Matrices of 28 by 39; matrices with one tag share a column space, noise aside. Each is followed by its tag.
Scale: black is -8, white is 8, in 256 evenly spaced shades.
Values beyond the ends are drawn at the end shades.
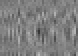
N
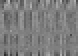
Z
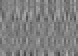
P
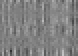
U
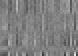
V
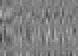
N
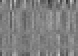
Z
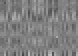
P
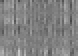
U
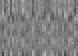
P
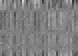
Z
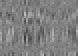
N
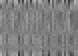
Z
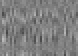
N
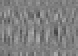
N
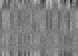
Z
